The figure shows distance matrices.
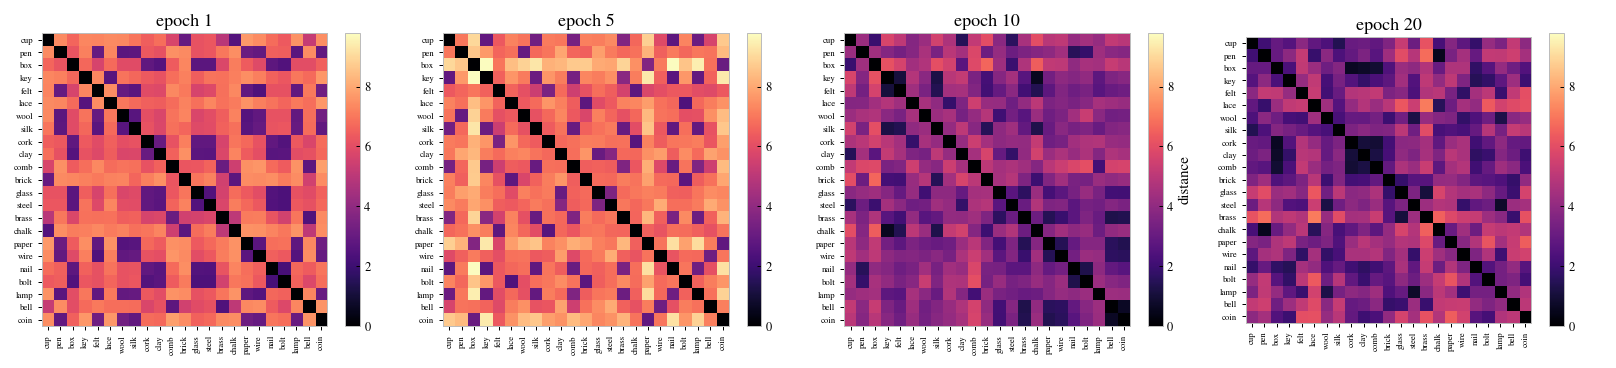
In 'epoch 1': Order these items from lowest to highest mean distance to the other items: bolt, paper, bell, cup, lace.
bolt, paper, bell, cup, lace
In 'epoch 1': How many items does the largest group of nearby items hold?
8
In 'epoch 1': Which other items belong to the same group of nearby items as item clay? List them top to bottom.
box, cork, glass, steel, nail, bolt
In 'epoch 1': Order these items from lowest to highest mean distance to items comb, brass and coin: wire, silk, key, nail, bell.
bell, silk, wire, nail, key
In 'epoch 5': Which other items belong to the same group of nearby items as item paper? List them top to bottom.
box, coin
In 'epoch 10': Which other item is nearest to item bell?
coin
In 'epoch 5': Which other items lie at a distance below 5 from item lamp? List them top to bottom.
cup, key, silk, comb, brass, nail
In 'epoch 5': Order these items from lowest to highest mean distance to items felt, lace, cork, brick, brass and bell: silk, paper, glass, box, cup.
silk, cup, glass, paper, box
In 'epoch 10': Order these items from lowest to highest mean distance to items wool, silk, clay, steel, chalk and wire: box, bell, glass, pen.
glass, bell, pen, box
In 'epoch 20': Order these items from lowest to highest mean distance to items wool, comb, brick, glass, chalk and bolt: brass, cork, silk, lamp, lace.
cork, lamp, silk, brass, lace
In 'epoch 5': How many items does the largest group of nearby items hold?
7
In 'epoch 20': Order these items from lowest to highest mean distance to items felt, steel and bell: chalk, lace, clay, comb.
clay, comb, chalk, lace
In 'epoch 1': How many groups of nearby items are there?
5
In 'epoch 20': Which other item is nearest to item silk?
cup
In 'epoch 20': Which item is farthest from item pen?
brass
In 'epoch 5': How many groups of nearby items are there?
7
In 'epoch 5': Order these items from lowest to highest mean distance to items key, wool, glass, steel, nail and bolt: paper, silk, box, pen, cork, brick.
silk, brick, pen, cork, paper, box
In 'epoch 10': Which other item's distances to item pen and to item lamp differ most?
comb
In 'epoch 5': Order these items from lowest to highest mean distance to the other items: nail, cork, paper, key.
nail, key, cork, paper
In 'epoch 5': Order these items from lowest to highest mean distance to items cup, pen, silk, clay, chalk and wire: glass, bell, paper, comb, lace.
comb, bell, glass, lace, paper
